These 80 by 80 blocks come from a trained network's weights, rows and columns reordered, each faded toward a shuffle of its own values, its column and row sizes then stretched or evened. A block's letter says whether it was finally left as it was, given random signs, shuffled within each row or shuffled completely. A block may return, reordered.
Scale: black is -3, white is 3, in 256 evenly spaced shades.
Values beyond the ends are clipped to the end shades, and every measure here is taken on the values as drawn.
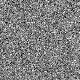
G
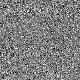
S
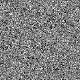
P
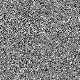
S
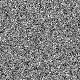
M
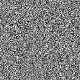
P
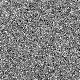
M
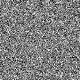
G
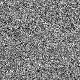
G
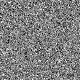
G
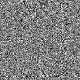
P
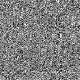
P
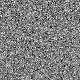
G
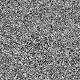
S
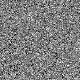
S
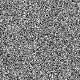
G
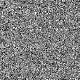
S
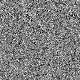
G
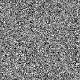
P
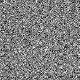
P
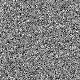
G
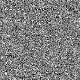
S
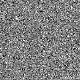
S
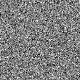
G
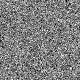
M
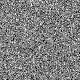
M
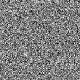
P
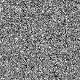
S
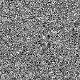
S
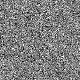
S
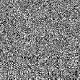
P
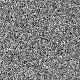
M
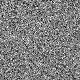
M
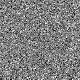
G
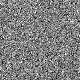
G
